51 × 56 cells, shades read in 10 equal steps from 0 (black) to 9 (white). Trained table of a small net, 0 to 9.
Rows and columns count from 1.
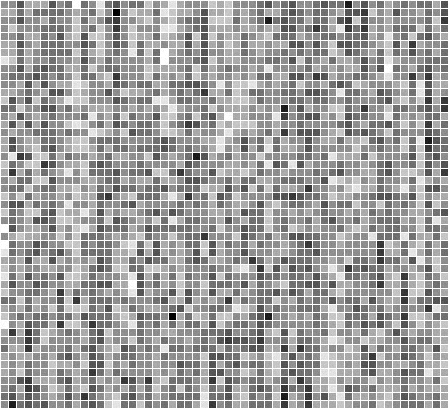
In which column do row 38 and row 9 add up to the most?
49
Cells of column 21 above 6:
12
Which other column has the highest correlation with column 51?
8
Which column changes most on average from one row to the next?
43
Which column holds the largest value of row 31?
1
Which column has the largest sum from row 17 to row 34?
53
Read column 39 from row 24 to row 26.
2 4 5
